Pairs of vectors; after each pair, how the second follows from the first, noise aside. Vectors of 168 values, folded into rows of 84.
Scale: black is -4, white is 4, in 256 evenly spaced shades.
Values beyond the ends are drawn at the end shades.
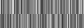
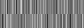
reversed, negated, partly zeroed.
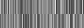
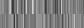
reversed, partly zeroed.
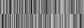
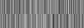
wrapped around, shrunk.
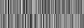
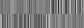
reversed, partly zeroed.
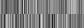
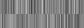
reversed, shrunk.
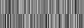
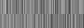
wrapped around, shrunk.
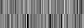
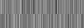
reversed, shrunk.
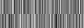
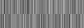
reversed, shrunk.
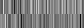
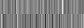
reversed, negated, partly zeroed.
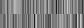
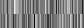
copied.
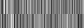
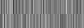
wrapped around, shrunk.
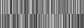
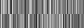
copied.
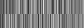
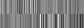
reversed, partly zeroed.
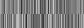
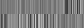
reversed, negated, partly zeroed.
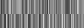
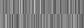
reversed, shrunk.
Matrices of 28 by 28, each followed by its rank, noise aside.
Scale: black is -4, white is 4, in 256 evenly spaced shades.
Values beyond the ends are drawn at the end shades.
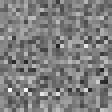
six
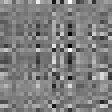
two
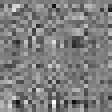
four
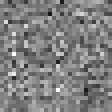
six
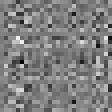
four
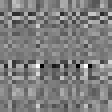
two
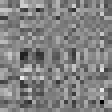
three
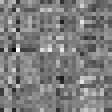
three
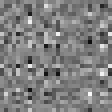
three
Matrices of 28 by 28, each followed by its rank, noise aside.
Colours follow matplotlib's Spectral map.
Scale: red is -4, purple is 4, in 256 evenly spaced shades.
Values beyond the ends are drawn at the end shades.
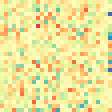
six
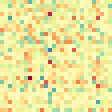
six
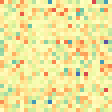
six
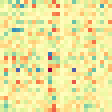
four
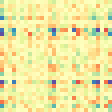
two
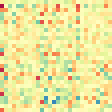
four
